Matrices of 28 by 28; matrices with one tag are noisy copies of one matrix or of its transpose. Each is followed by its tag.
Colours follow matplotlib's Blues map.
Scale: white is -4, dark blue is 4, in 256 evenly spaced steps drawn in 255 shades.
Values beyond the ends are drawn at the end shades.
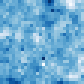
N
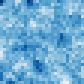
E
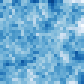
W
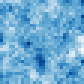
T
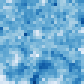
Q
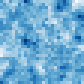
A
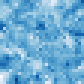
A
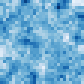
A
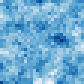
T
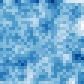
W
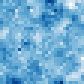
N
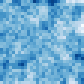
W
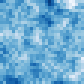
N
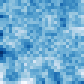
W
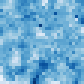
Q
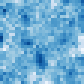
T
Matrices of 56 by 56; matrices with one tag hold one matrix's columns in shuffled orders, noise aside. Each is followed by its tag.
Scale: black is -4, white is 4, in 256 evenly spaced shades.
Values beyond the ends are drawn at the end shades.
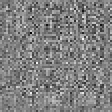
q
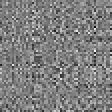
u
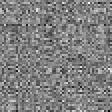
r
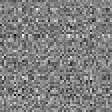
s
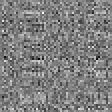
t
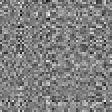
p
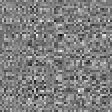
s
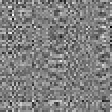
p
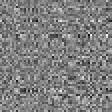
s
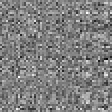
t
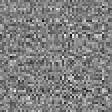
s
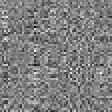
u
